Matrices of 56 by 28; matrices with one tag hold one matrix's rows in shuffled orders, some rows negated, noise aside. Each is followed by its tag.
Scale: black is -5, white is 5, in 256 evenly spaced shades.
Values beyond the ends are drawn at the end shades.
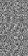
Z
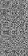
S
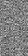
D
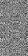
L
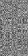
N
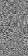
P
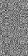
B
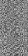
Z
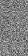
S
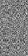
S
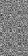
N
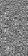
D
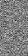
D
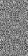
L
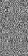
B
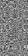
P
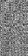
D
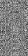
L
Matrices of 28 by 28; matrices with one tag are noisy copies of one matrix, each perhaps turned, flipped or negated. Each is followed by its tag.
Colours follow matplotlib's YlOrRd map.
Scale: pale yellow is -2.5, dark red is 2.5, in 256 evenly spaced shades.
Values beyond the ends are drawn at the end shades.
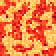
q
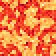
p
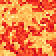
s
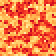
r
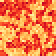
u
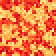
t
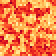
u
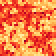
s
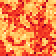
s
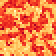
u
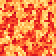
r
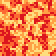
u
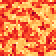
r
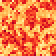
p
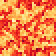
t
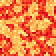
p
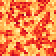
t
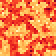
p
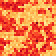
s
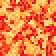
t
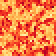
t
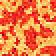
p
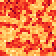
u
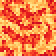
q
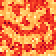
q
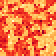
u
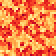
t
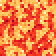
r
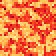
r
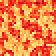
r
